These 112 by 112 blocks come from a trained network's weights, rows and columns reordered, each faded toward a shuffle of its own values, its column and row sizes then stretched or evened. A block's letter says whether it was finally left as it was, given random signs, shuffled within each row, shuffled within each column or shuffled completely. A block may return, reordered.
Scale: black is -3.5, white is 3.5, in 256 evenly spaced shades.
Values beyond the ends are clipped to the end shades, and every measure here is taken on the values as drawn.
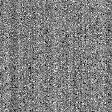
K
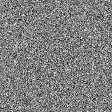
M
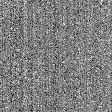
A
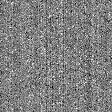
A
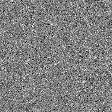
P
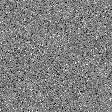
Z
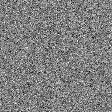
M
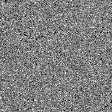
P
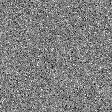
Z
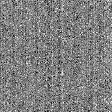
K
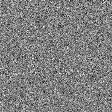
M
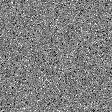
Z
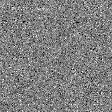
P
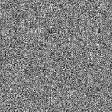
K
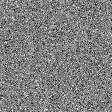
Z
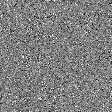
P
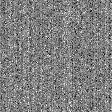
A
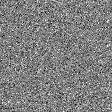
M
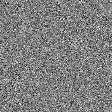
A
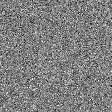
Z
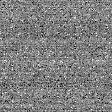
K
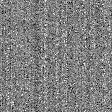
A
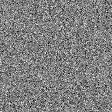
A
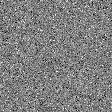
Z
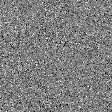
P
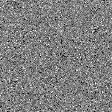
P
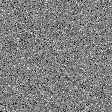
Z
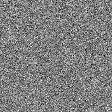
A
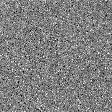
Z
